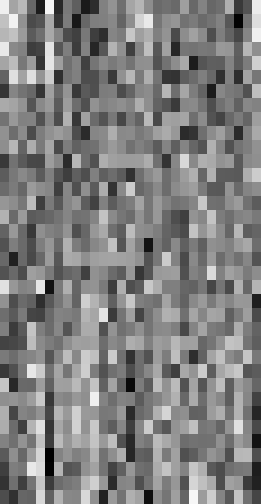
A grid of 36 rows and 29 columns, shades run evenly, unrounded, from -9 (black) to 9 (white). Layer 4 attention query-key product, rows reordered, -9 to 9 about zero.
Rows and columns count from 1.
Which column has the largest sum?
11
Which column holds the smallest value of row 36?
17
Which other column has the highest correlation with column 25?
13
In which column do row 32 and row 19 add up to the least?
29
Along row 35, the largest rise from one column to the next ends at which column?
22
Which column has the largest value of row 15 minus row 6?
27
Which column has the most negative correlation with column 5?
6
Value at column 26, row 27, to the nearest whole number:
4
